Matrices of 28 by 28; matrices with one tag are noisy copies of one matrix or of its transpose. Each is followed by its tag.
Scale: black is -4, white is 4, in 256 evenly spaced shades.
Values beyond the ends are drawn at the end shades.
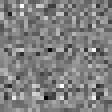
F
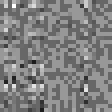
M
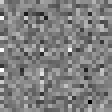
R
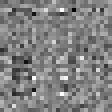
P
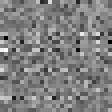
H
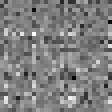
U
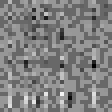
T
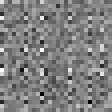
R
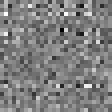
M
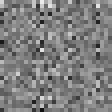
H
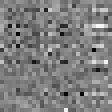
T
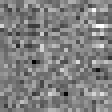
T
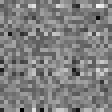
U
